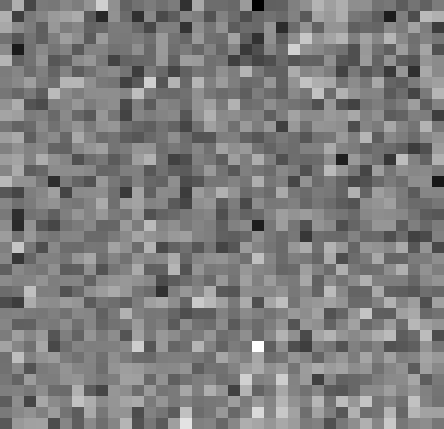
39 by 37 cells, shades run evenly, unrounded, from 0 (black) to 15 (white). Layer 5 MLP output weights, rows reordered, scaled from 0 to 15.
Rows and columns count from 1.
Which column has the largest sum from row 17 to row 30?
12
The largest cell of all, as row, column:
32, 22
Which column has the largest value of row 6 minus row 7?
33
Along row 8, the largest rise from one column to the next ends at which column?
13
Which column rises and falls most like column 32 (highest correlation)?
18
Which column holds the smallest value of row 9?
35
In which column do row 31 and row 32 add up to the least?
26
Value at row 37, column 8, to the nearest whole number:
10
